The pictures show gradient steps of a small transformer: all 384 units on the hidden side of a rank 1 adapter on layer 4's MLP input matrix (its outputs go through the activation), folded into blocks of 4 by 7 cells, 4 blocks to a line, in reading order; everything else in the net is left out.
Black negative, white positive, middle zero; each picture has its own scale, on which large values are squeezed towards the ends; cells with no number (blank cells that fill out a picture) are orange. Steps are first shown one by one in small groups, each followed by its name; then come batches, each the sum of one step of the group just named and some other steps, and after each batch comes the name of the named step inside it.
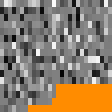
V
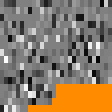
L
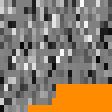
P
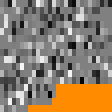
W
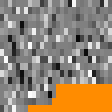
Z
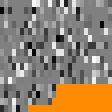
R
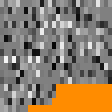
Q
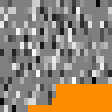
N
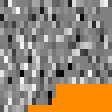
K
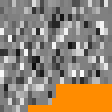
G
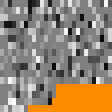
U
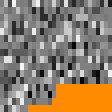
W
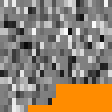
U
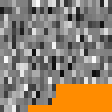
R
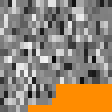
W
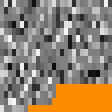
U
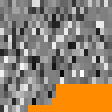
G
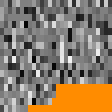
Q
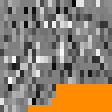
Q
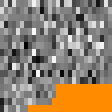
N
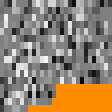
W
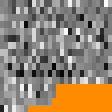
U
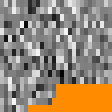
U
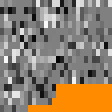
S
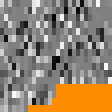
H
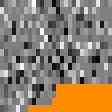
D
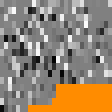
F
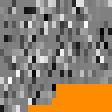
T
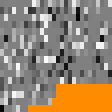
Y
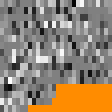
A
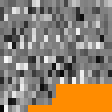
Y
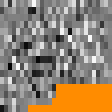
F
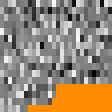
A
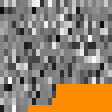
A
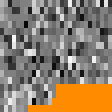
H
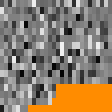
D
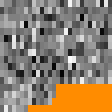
H
